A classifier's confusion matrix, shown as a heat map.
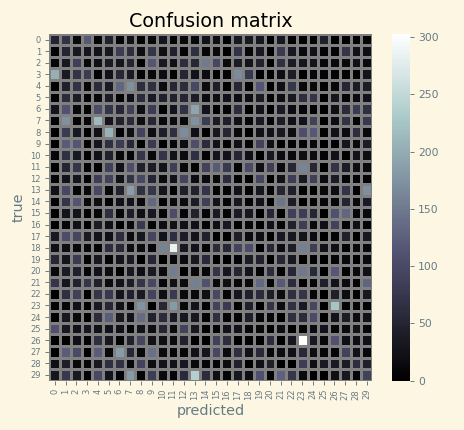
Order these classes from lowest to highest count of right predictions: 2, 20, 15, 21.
15, 20, 2, 21
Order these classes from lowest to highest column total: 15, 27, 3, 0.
3, 0, 27, 15
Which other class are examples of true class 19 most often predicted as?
2
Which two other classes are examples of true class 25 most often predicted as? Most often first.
0, 12
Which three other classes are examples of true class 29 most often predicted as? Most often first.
13, 7, 21
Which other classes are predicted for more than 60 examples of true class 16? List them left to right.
8, 23, 26
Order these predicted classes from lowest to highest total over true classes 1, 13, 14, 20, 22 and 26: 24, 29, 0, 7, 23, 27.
0, 24, 27, 29, 7, 23
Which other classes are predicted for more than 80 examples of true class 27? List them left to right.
1, 2, 4, 6, 9, 15
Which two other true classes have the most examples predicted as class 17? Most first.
3, 18
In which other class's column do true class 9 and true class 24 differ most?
8
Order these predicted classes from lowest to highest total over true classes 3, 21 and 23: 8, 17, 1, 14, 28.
28, 1, 14, 17, 8
